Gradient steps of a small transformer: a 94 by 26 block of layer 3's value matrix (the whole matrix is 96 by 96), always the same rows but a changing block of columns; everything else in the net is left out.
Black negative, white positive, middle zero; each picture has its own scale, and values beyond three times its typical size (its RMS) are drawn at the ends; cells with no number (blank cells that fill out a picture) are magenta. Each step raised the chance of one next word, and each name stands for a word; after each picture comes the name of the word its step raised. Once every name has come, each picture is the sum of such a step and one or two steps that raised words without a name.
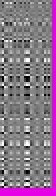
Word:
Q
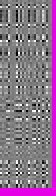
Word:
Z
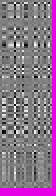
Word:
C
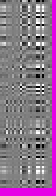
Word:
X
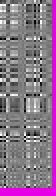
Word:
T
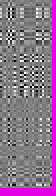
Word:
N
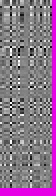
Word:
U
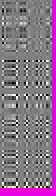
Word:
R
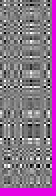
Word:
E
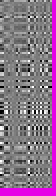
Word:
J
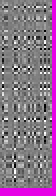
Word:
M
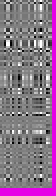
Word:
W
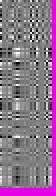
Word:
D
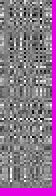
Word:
D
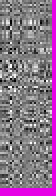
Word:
J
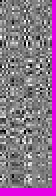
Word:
M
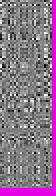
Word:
T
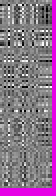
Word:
N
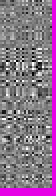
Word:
D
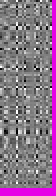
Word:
X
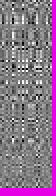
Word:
R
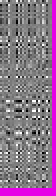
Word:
X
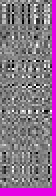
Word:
C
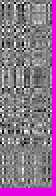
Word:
W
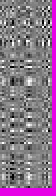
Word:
Z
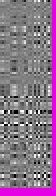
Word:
N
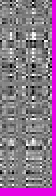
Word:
Q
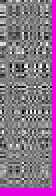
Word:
X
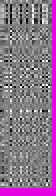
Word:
N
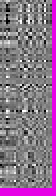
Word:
M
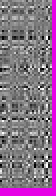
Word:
M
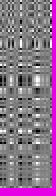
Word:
W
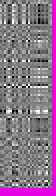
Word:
Q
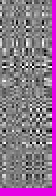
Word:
U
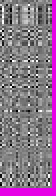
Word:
N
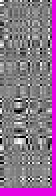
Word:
D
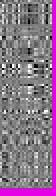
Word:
M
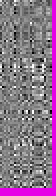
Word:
Q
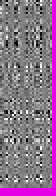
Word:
W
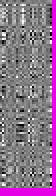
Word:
N
